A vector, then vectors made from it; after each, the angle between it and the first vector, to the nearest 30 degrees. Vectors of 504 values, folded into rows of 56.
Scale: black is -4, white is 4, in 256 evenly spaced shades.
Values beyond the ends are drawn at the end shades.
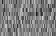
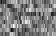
120 degrees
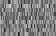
90 degrees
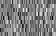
120 degrees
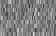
90 degrees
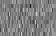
120 degrees
